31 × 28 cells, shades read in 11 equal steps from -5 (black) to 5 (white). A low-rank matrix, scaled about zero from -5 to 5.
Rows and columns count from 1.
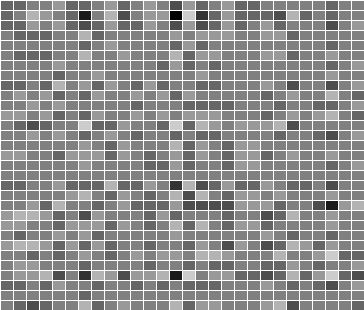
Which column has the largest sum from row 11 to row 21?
14
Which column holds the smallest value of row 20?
15
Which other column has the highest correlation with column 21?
5
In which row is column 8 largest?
28
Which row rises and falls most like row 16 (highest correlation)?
23
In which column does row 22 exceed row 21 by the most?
26
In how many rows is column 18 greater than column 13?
8
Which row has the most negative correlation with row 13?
2
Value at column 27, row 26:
-1
